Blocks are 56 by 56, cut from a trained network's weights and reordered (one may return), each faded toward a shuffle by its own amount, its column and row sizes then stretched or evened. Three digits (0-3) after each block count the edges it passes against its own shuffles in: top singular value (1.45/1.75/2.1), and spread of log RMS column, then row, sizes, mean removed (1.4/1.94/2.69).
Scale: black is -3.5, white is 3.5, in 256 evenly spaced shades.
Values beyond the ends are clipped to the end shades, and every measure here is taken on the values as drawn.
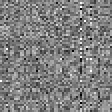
3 1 0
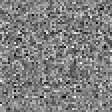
0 1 2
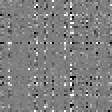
2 3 2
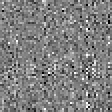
2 2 1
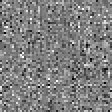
2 2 0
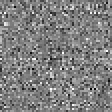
2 1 2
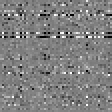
3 1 3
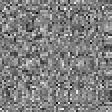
3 1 1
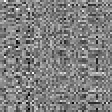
3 2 1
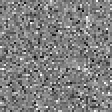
0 0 0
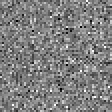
1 1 0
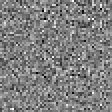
1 2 1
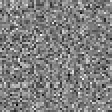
3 1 0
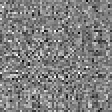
3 1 2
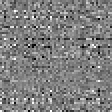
2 2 3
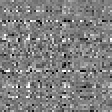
3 2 3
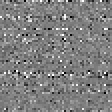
0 1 3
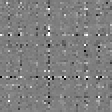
2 2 2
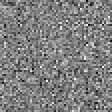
1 1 0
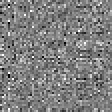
2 2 1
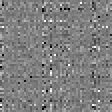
0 3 2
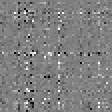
2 2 2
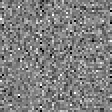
2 2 0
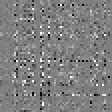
1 3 2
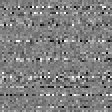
1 0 3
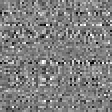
3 0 3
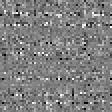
0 2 3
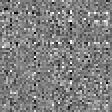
2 2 1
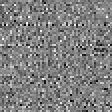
2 0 2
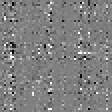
0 3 2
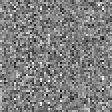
0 2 0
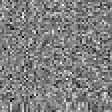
2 1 0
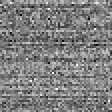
2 1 0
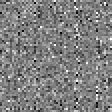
1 2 0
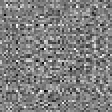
3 1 2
